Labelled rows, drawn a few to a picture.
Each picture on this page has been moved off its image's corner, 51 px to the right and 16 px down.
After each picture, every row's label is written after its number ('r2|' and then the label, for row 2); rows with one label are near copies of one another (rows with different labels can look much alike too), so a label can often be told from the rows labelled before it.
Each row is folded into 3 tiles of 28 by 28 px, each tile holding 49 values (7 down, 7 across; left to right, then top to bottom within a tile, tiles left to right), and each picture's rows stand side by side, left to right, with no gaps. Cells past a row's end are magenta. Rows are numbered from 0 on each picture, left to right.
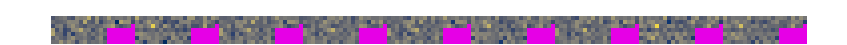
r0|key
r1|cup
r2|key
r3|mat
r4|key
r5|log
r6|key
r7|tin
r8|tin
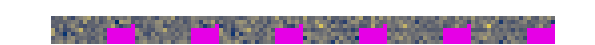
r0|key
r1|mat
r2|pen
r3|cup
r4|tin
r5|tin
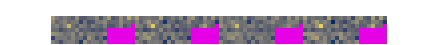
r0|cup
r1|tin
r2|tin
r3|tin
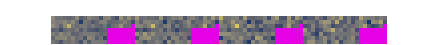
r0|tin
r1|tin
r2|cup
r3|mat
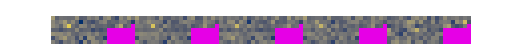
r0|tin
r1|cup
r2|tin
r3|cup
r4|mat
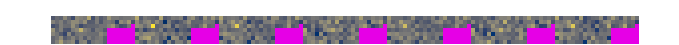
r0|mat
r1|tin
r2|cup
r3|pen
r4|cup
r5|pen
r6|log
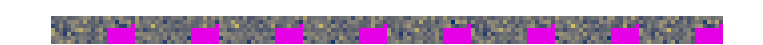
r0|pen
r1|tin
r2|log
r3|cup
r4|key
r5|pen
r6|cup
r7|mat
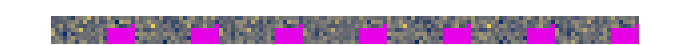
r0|key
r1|log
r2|key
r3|key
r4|log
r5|tin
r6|pen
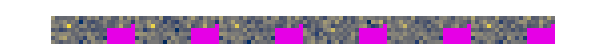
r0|tin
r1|log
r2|cup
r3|mat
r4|log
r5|cup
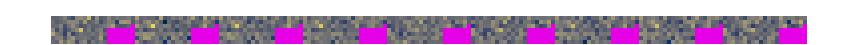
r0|key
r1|tin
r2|tin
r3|log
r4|pen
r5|mat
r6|log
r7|log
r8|mat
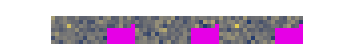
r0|cup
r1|mat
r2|tin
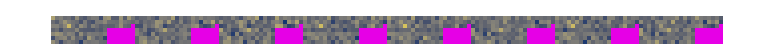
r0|cup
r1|mat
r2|mat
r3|tin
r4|cup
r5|pen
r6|tin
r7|pen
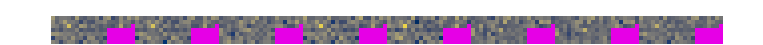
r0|cup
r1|cup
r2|mat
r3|cup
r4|tin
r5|key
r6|key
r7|cup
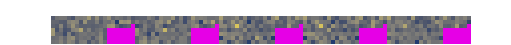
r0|key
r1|mat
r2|cup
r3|cup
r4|log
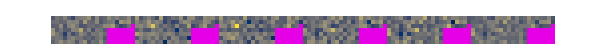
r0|key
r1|log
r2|tin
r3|mat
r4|key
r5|key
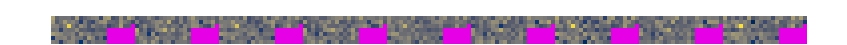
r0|cup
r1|pen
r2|log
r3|pen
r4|cup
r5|mat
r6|cup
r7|key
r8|tin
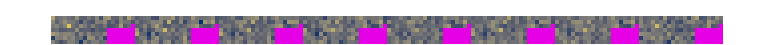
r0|cup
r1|key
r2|key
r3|pen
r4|mat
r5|key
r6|pen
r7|cup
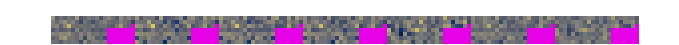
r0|tin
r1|log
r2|cup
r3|log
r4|pen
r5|cup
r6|pen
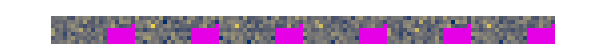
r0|key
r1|tin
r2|cup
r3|log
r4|key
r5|cup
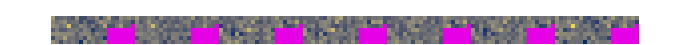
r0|log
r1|cup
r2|pen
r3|key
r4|mat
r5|pen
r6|log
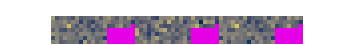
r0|log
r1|key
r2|log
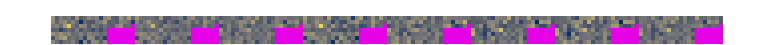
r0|tin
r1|cup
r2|mat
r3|cup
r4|mat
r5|key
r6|key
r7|key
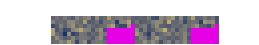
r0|pen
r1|key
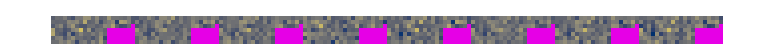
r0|key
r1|mat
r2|mat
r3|log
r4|key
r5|pen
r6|mat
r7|pen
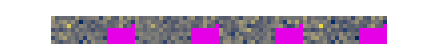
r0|tin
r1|cup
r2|mat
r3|tin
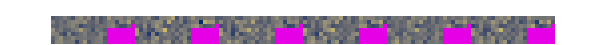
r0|mat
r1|key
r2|pen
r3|mat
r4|mat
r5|mat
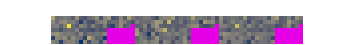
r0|cup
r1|key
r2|cup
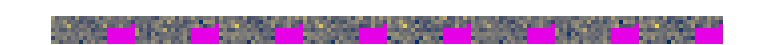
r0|log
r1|key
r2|log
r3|cup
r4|cup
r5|log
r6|key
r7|log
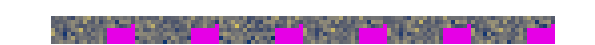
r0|key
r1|log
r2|cup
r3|key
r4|key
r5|pen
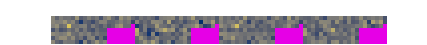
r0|tin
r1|pen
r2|tin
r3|key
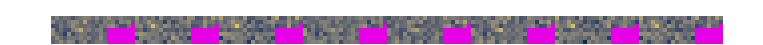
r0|pen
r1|cup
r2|cup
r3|pen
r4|mat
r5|mat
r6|log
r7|cup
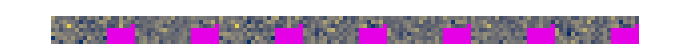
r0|cup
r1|mat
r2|cup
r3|mat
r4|key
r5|log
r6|pen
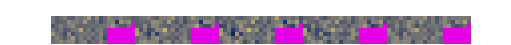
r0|key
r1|key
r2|pen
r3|pen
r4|mat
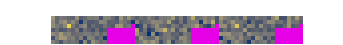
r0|tin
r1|pen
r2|cup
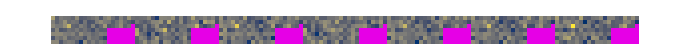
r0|log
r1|key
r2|log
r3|pen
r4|log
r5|log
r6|tin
